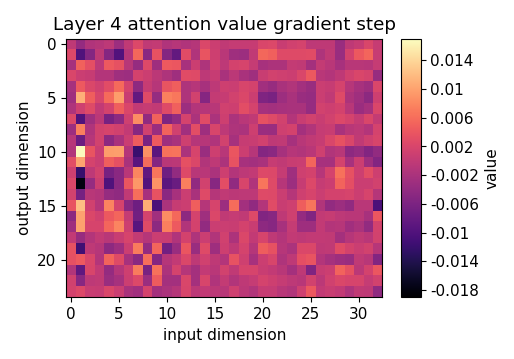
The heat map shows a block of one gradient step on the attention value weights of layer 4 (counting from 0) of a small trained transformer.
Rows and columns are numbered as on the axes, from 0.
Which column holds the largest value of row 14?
7
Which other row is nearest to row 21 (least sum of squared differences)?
9
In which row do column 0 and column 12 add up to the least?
16
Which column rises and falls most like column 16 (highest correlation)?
6
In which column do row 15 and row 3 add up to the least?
32
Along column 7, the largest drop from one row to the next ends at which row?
10
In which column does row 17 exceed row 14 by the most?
1
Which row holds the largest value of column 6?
13
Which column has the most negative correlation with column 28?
23
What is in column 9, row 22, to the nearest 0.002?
0.004
